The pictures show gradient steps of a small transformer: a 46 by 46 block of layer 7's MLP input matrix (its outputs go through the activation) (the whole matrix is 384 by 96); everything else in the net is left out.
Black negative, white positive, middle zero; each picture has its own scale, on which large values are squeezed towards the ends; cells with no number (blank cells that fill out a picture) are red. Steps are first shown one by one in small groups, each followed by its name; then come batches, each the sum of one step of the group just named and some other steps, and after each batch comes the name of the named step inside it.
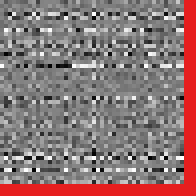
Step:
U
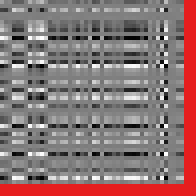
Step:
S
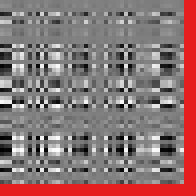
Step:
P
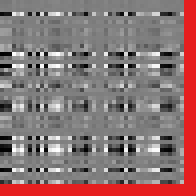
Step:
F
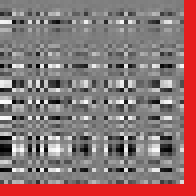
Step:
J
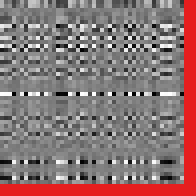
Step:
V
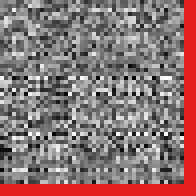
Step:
J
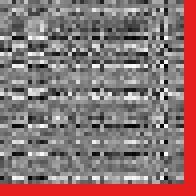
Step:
S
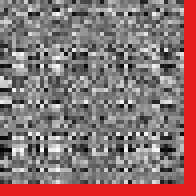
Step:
P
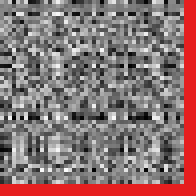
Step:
F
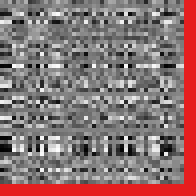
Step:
J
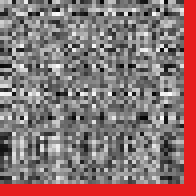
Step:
V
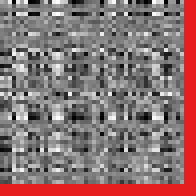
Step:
F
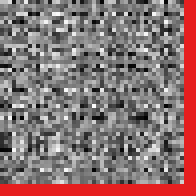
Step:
F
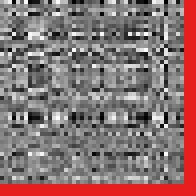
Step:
S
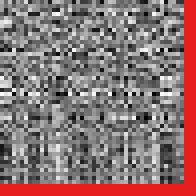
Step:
V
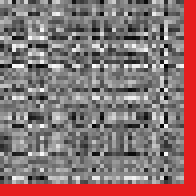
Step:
S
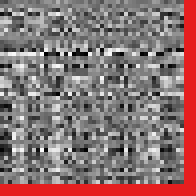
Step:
F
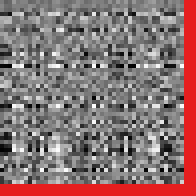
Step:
F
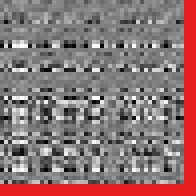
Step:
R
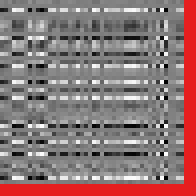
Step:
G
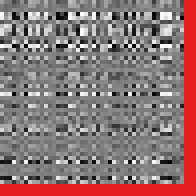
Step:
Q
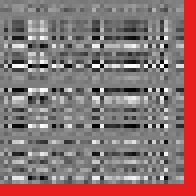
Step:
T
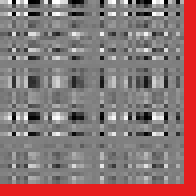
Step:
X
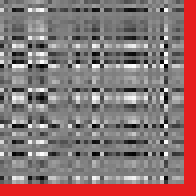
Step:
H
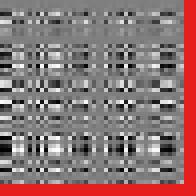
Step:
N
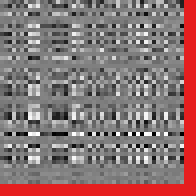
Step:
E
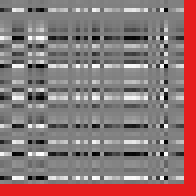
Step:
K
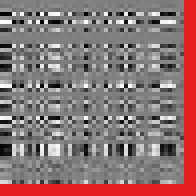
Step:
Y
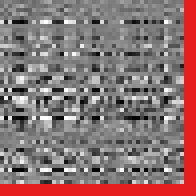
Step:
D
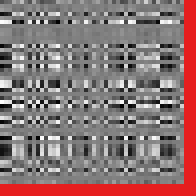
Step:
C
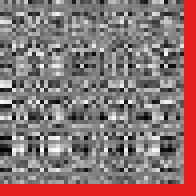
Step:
N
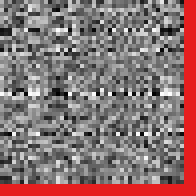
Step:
E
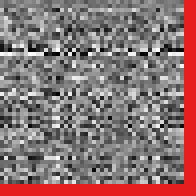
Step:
R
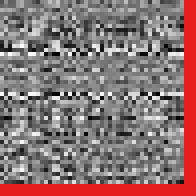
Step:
R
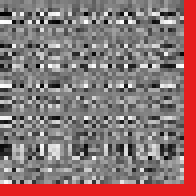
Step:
Y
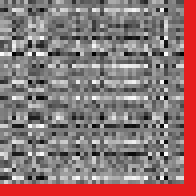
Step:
G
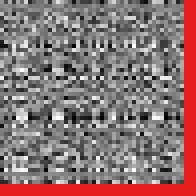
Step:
R
